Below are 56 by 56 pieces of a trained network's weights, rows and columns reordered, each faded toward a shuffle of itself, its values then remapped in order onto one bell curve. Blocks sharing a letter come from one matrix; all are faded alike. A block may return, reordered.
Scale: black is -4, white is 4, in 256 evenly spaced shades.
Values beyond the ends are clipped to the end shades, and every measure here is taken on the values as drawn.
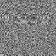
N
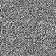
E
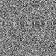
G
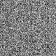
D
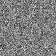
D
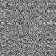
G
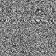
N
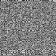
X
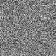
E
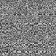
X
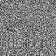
E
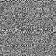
X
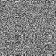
G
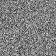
D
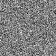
D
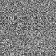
G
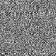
N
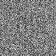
D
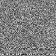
X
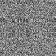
G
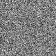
D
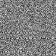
N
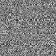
X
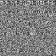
X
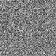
G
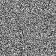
D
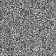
D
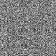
G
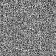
D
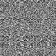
G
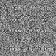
G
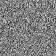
D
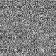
G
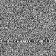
X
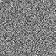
E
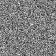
D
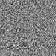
E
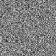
E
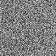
D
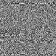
X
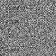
E
